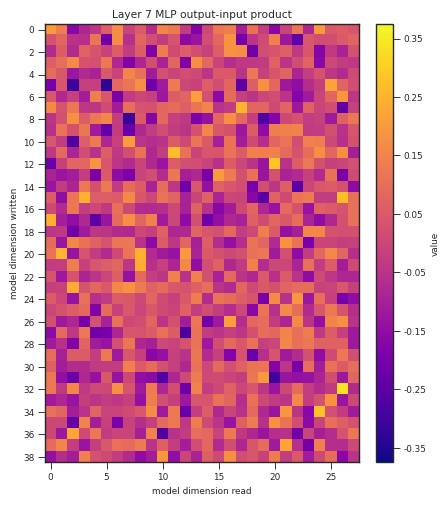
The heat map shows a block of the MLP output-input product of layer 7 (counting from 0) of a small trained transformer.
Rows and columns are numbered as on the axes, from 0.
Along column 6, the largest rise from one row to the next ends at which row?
32
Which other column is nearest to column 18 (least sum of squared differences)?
25
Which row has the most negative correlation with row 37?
12
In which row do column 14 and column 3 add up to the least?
26
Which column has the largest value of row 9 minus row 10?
2
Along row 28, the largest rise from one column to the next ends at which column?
3
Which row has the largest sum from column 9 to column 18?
7
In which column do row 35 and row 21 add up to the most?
18
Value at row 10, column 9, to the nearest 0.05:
-0.05
